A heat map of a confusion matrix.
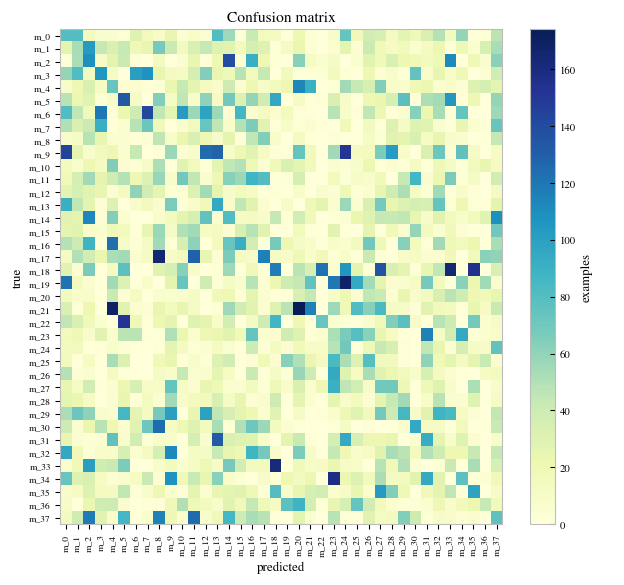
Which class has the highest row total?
m_18
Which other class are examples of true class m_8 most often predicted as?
m_17
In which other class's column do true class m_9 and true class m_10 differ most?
m_24
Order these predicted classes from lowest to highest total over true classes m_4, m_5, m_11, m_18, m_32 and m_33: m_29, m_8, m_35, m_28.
m_28, m_8, m_29, m_35
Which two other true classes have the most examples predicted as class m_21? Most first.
m_4, m_19
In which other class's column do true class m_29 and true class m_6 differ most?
m_7
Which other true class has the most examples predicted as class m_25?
m_19
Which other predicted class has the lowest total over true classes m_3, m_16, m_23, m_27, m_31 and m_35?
m_36
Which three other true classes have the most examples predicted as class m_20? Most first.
m_21, m_4, m_36
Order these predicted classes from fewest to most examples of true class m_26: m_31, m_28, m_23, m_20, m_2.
m_2, m_28, m_31, m_20, m_23
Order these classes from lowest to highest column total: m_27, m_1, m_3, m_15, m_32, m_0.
m_3, m_15, m_1, m_32, m_27, m_0
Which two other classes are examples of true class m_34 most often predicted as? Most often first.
m_23, m_9
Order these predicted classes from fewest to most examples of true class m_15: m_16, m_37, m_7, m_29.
m_29, m_7, m_16, m_37
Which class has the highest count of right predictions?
m_5
